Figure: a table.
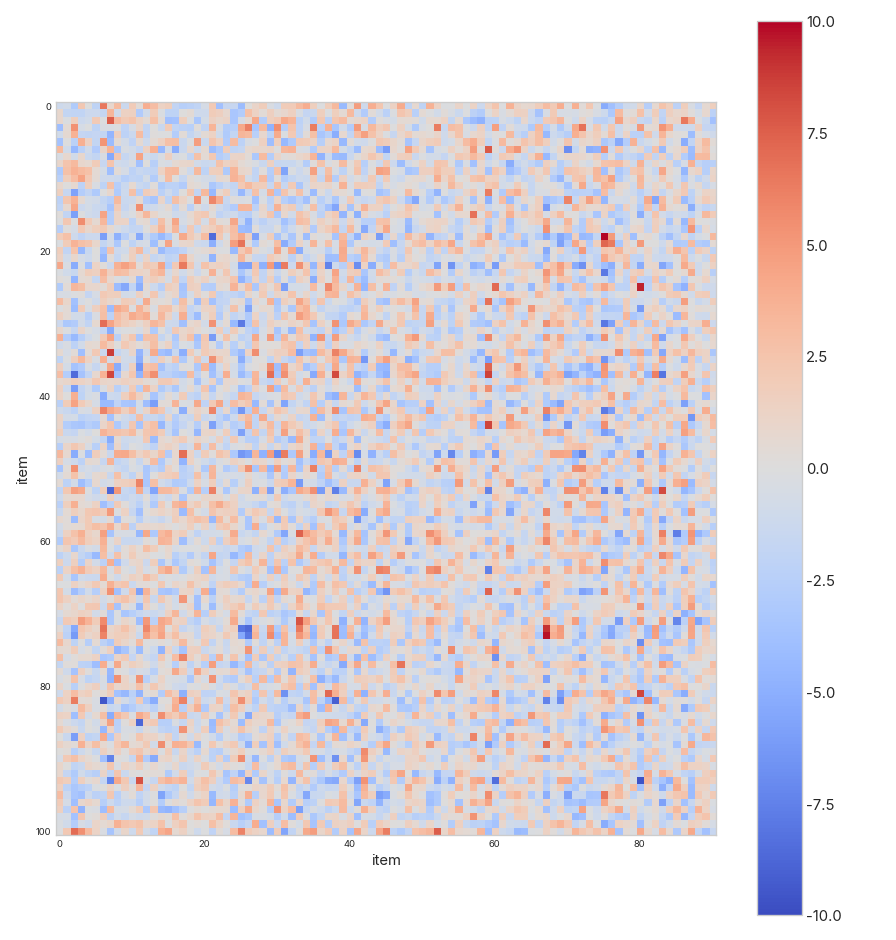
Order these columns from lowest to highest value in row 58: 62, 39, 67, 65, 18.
62, 65, 18, 39, 67
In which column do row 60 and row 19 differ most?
75
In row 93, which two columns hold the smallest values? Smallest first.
80, 60
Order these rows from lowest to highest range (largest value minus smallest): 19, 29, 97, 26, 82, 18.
26, 29, 97, 19, 82, 18
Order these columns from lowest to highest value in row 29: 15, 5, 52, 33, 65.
52, 5, 15, 65, 33
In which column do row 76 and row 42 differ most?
17
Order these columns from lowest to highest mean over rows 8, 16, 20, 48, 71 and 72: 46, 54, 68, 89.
54, 89, 46, 68
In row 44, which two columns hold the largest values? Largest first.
59, 75
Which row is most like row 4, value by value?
14
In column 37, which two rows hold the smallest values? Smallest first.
22, 48
